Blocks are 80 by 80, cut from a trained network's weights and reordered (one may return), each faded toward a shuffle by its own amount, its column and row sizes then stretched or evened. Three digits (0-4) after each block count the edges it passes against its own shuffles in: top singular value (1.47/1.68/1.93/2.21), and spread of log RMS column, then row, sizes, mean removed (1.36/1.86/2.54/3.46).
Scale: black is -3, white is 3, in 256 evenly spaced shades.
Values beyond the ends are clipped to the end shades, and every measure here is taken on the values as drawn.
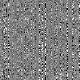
3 4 1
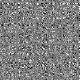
0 3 3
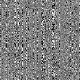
4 4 0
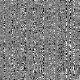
1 4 1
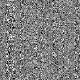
0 3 0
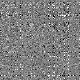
0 3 3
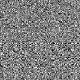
4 1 2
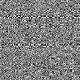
4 0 3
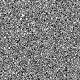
1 0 0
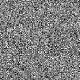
2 1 0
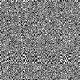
4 2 2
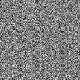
4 2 1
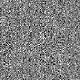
3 3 1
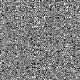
2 2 2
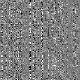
3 4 1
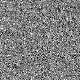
1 1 0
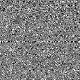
2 0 2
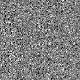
2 2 0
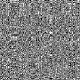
4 3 1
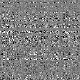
0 3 4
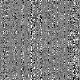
2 4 1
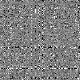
2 3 3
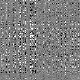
2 4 3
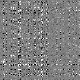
2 4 3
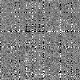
2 3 3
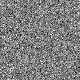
0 0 0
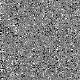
0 2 2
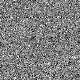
1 0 2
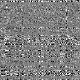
3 2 4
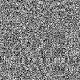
3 1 0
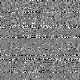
3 1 4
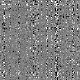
1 4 2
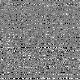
1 1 4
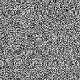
4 1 1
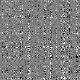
0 4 3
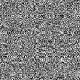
4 1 2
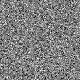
2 0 0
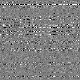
3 1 4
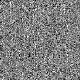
1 1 0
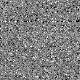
0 1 2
